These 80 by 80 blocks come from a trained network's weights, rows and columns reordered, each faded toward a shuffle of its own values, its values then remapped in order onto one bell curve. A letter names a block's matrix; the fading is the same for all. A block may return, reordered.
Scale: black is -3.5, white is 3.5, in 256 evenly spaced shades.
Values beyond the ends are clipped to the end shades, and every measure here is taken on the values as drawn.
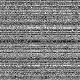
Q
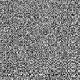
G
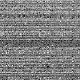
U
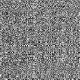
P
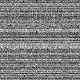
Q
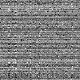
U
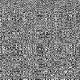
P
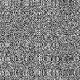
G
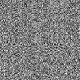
G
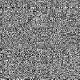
P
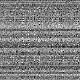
U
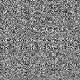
P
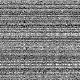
Q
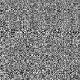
P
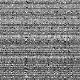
U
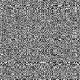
P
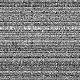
Q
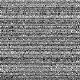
U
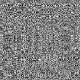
P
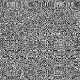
P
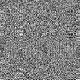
G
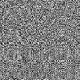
G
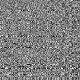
P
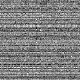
Q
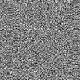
G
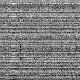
Q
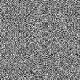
G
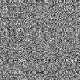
G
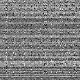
U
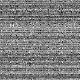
U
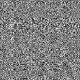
P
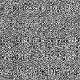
P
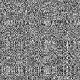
G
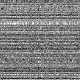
Q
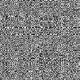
P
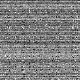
U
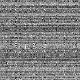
U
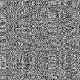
G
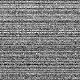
Q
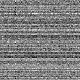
Q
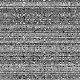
U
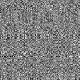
G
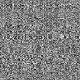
P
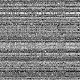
Q
